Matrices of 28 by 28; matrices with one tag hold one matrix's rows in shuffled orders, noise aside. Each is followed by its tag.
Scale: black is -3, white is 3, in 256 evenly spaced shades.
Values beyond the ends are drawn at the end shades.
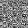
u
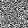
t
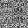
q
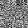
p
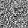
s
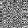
u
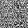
q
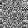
u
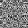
u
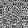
u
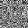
u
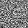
s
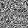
s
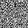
s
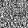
s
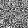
p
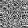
u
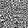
s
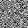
t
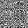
q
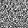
s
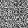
q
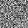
s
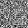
s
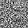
s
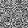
p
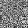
u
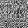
q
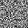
s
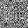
q
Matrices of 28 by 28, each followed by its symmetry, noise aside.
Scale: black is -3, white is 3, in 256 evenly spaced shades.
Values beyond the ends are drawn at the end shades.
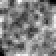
symmetric.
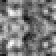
mirrored top to bottom.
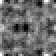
mirrored top to bottom.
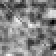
no symmetry.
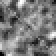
symmetric across the other diagonal.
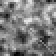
no symmetry.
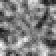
antisymmetric.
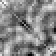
symmetric.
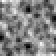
same after a half turn.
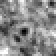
symmetric across the other diagonal.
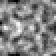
mirrored top to bottom.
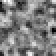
antisymmetric.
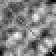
symmetric.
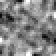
same after a half turn.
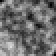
symmetric across the other diagonal.
